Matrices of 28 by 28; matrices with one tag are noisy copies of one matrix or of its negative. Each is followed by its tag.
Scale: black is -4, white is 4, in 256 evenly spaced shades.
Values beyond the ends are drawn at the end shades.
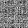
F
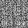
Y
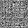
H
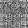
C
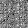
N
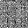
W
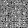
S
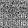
C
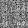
Y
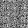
W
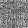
C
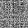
H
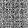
H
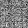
S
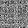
F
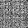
H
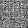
H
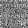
C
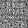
H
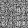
Y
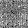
C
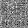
Y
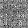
C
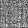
S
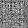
H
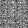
F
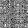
N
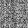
N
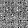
F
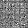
H
